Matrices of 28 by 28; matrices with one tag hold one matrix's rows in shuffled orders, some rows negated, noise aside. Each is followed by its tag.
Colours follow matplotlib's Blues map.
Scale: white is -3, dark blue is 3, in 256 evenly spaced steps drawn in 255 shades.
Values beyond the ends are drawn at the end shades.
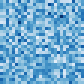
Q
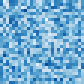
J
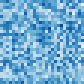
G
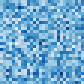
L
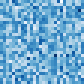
L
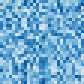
L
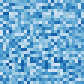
J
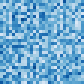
L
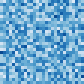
Q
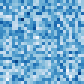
G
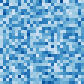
J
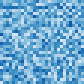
G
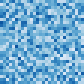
Q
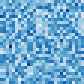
Q
